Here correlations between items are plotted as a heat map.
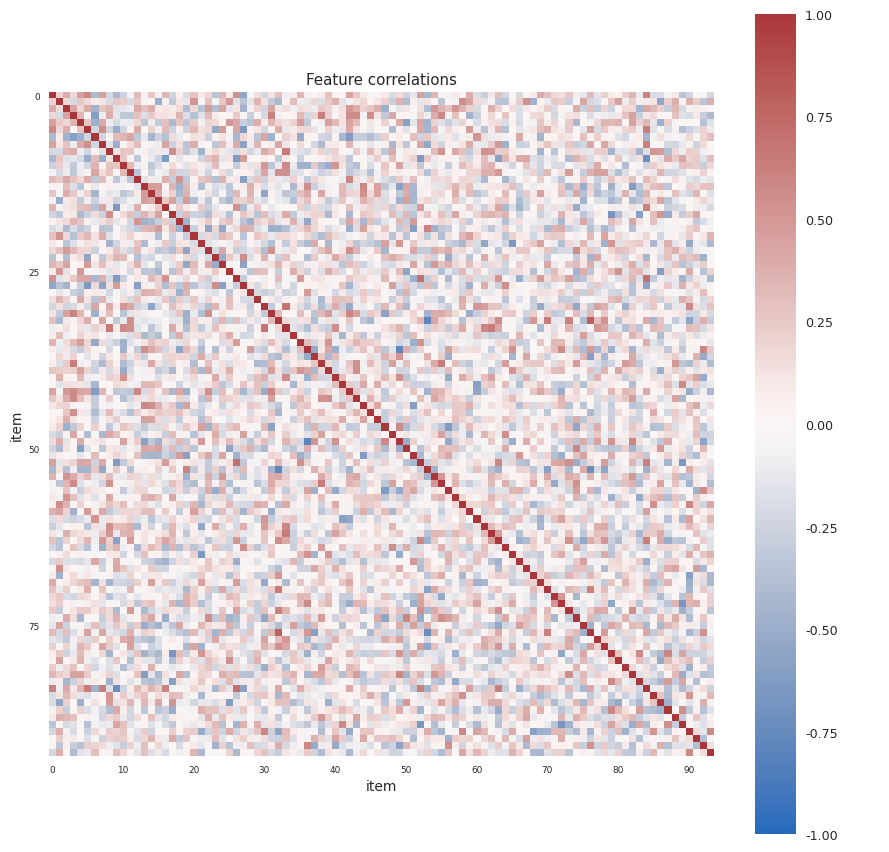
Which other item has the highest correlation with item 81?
38
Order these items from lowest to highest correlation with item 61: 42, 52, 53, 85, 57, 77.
42, 53, 52, 57, 85, 77
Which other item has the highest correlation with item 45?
3
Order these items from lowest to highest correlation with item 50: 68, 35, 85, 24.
35, 24, 85, 68
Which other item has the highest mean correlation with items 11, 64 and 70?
32
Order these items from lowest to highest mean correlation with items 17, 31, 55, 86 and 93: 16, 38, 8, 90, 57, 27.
16, 90, 27, 38, 57, 8
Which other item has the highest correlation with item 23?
27
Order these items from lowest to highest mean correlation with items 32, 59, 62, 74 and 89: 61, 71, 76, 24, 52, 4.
71, 52, 4, 61, 24, 76
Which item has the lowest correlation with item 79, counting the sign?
17
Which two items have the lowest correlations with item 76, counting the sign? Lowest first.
53, 37
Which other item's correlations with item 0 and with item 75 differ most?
84
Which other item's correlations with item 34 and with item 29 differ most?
41
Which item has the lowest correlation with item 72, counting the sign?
89
